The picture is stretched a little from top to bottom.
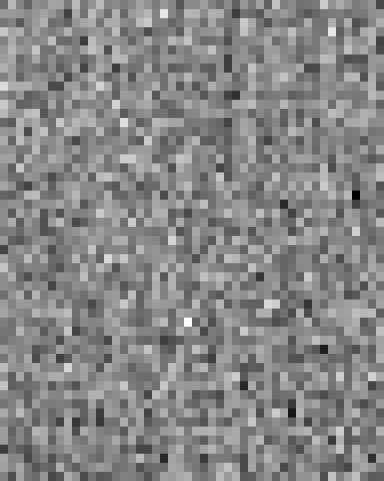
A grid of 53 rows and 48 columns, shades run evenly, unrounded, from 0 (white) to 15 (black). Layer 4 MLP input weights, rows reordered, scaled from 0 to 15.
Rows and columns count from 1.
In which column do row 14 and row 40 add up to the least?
16
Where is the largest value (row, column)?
22, 45
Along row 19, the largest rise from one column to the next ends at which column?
42
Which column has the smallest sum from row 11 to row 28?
5
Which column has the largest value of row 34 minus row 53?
39
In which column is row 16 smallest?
19
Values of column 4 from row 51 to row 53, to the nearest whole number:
11 8 8
